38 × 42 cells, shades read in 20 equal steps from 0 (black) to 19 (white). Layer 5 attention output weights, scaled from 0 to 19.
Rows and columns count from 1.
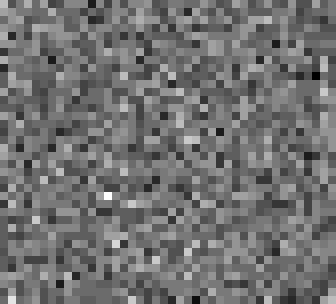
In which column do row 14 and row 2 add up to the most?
16
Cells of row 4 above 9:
16
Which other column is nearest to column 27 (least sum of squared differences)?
13
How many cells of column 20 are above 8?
17
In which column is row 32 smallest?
35
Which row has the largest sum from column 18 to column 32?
3
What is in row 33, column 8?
4
